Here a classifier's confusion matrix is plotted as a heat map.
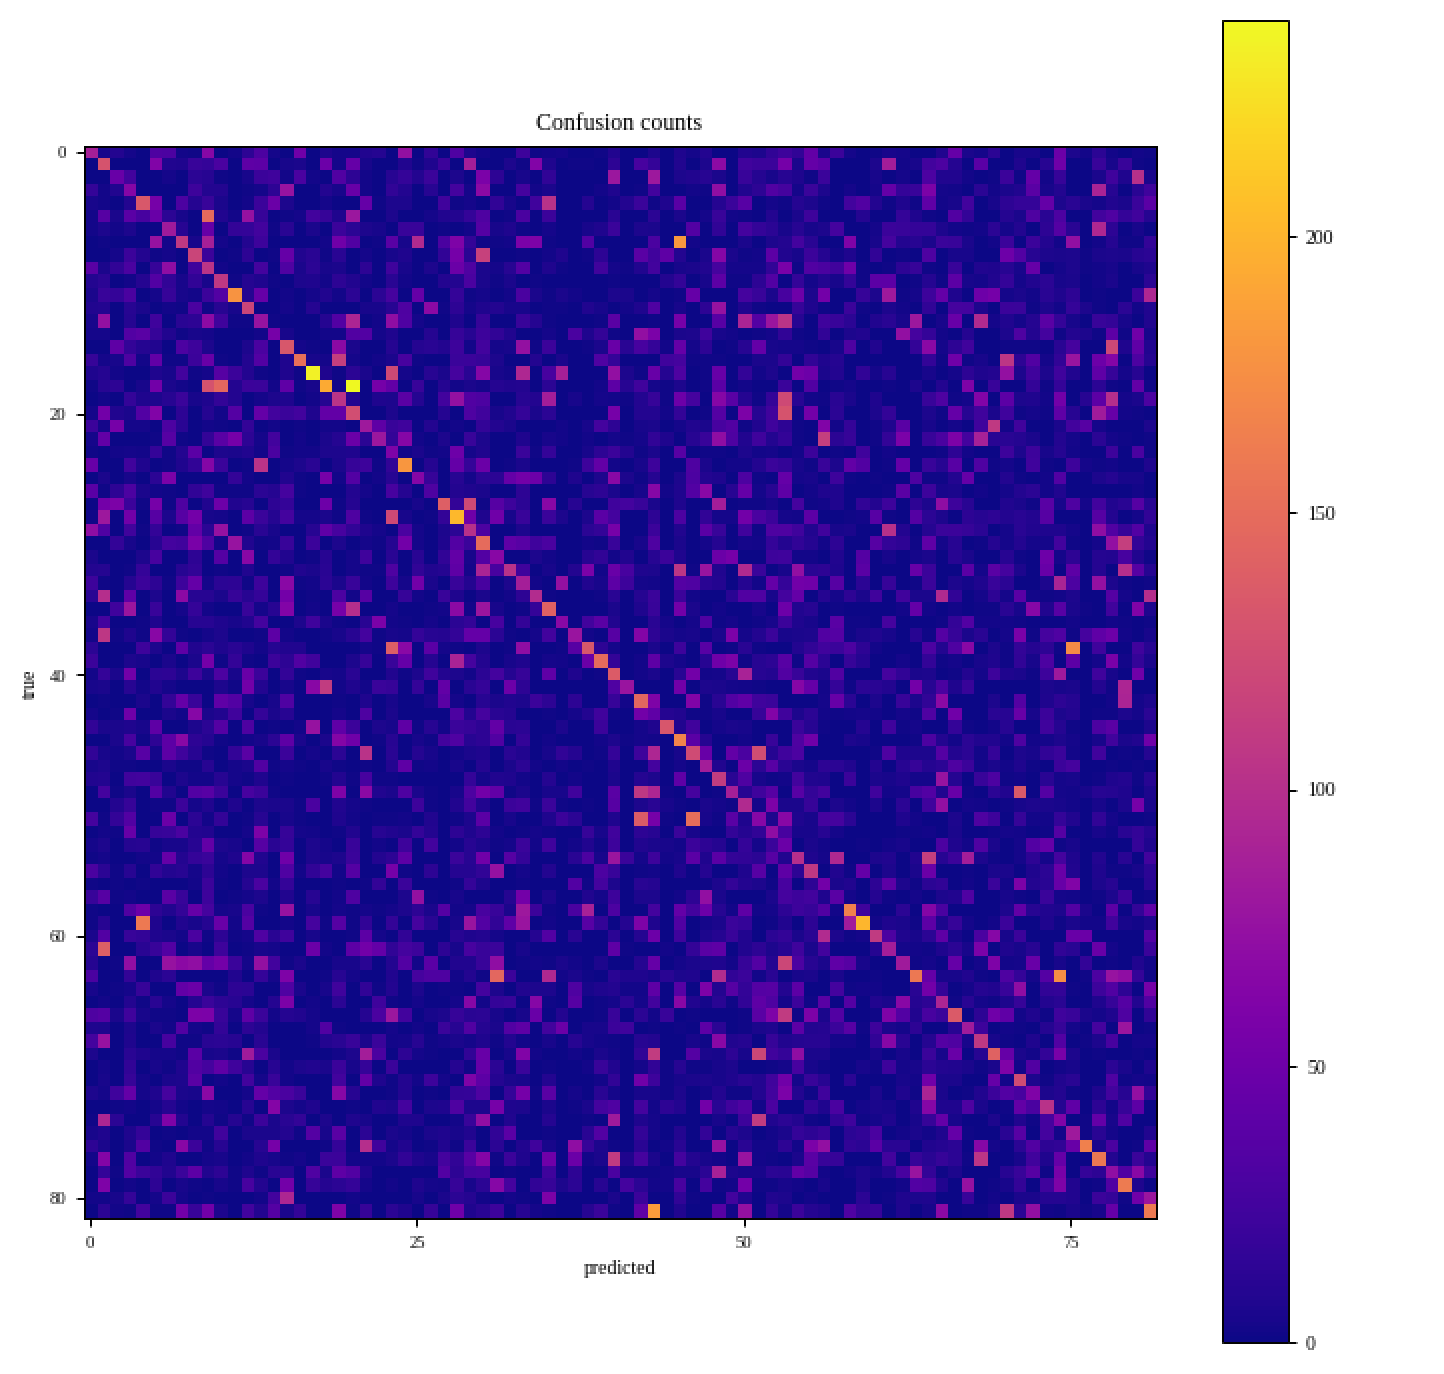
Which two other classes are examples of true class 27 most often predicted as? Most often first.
29, 48
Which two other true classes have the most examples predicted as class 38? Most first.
58, 32
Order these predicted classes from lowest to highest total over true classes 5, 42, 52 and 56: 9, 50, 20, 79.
50, 20, 79, 9
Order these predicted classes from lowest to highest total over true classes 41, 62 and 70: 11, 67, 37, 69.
37, 67, 11, 69
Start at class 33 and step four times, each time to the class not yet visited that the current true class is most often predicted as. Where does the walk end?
21
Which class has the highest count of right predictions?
17
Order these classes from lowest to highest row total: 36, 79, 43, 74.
36, 43, 74, 79
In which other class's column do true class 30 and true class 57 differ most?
79
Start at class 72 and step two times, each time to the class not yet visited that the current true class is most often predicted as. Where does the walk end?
71
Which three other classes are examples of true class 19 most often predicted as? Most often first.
53, 78, 35
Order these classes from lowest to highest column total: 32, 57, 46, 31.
32, 57, 46, 31
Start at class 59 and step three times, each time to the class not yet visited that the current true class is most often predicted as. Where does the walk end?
20
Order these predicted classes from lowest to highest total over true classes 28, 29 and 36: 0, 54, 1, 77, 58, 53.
58, 54, 53, 0, 77, 1
